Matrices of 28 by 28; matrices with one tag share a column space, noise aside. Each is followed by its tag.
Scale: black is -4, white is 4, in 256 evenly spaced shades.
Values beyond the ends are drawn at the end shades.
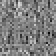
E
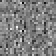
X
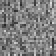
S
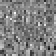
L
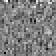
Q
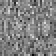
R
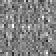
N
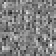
L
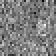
R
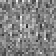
N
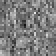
S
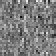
N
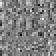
S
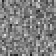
R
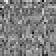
Q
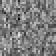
S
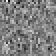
Q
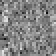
L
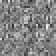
N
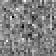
N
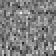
L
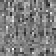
E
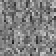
E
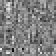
E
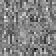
E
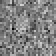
X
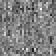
E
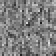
S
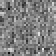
E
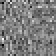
Q
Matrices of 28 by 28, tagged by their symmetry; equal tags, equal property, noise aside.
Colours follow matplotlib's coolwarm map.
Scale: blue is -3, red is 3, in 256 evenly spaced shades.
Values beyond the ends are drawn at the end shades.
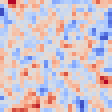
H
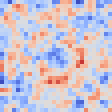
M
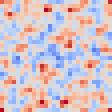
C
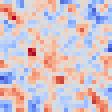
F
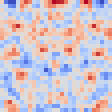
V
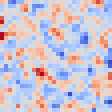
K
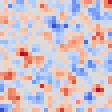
H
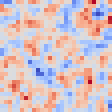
F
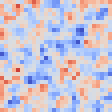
M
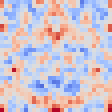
V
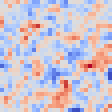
M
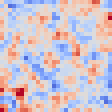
F
